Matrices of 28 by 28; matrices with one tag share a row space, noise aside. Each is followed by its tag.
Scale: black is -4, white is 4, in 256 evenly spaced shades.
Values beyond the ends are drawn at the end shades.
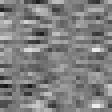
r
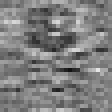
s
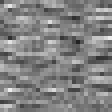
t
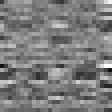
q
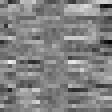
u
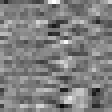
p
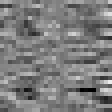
u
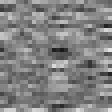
q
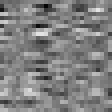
r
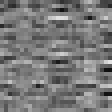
q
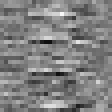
s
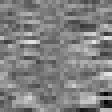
u
